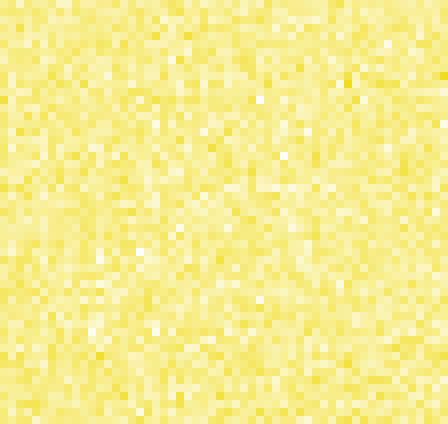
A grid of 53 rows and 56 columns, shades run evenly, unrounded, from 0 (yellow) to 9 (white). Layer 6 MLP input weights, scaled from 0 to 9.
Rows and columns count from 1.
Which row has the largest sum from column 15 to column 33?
26
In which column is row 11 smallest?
44
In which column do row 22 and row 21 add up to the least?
51
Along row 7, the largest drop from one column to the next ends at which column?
25
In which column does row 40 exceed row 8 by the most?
23
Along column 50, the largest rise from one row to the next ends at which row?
45
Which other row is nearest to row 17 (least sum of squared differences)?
31
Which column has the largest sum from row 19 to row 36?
13
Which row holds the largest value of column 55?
27
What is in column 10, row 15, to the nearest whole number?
4
